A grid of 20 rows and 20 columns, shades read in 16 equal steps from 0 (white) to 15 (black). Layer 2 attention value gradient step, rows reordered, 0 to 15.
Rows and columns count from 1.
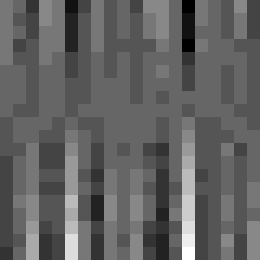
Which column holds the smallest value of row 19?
15
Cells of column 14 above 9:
3
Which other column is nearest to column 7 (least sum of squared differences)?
20
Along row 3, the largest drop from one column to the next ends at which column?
16
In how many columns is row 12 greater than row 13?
7
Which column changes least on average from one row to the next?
17
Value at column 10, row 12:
10
